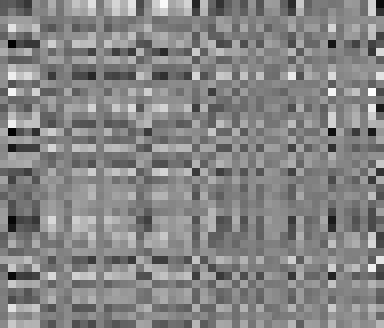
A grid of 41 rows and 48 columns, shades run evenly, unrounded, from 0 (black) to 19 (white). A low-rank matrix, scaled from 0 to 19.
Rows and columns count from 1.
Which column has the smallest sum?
48
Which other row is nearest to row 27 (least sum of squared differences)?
23
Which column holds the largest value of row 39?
2
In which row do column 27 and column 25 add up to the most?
7
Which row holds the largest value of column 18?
10
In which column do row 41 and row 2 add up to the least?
27
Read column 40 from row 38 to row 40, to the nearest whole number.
9 10 10
